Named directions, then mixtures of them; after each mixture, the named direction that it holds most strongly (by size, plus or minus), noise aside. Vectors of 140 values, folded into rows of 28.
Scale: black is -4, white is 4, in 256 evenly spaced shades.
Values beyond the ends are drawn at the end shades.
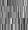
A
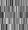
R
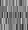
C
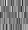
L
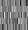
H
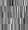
A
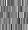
L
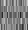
C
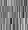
A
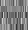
C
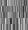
A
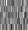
L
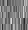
A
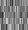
R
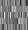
H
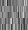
A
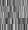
A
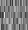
R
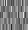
L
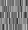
H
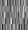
A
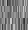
A
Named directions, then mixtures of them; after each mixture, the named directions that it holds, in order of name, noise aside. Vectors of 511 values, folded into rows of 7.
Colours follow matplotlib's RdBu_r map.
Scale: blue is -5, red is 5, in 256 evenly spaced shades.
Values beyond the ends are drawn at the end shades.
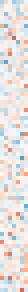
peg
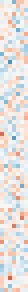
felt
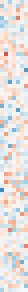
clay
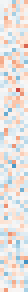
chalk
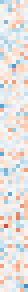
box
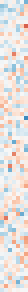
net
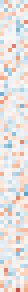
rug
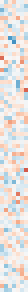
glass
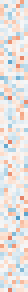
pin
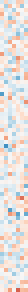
pin, rug.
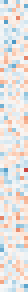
box, glass.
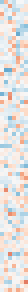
peg, pin, rug.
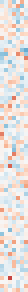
clay, felt, net.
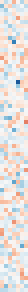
clay, glass.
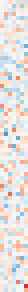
box, chalk, clay.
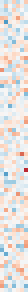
box, glass.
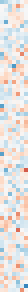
box.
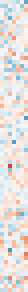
net, peg, pin.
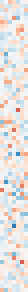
clay, felt.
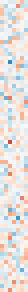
pin.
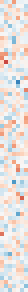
clay, glass, peg.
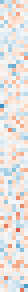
box.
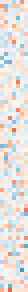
clay, glass, pin.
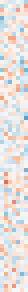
clay, glass, net.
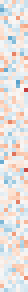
glass, net.
